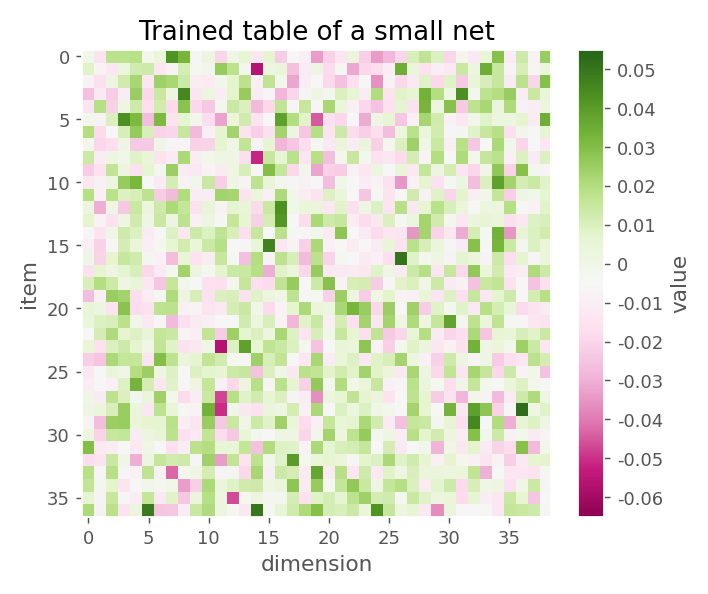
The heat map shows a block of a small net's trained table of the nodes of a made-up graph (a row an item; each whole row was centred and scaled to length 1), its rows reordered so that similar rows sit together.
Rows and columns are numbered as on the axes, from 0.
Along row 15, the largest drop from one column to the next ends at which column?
16
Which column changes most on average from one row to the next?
19
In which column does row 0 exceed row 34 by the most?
8
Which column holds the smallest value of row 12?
1
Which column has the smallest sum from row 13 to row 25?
31
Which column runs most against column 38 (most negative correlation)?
23
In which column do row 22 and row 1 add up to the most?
12
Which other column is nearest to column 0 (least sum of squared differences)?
5
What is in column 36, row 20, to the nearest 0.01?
-0.02
